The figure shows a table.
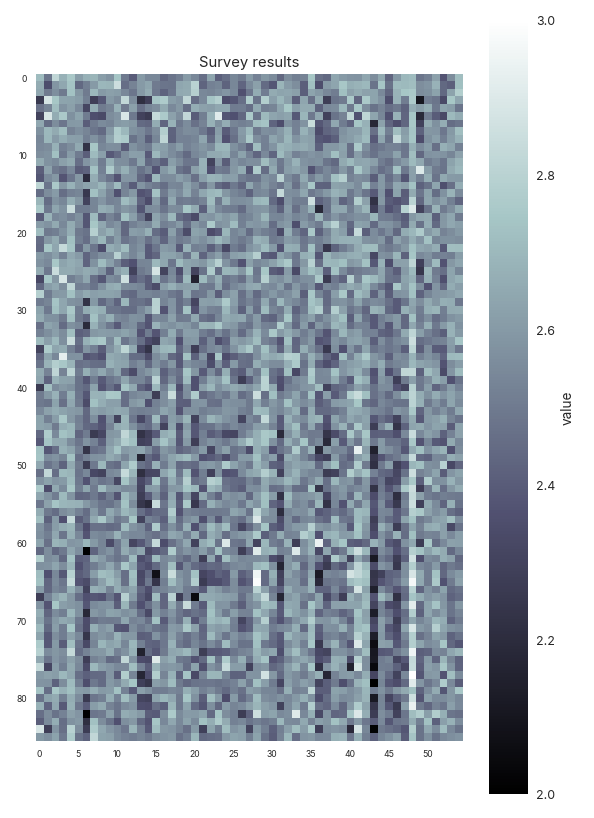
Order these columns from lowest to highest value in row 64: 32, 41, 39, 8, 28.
39, 32, 8, 41, 28
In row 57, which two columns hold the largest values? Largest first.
28, 4
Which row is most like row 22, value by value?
37
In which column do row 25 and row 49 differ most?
15
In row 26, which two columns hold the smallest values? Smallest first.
20, 37
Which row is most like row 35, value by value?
47
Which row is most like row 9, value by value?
4
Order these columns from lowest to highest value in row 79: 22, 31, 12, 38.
12, 31, 22, 38
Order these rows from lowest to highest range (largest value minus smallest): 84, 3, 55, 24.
24, 55, 3, 84
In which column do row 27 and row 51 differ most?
46
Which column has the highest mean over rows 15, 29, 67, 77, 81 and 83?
48
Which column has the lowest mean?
43
